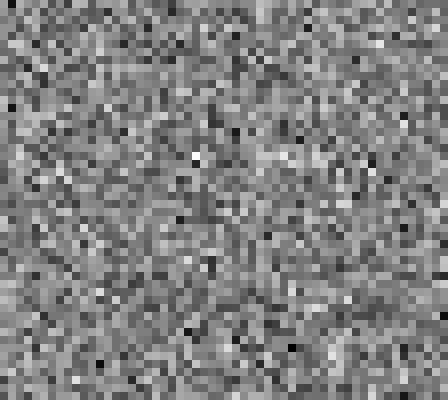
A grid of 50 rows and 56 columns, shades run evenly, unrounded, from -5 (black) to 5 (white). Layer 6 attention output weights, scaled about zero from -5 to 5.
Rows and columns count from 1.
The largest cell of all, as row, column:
20, 25
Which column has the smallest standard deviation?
53
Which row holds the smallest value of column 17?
48
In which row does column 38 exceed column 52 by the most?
31
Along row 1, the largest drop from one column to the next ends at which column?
2
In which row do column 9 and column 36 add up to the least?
17
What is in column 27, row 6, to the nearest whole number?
2
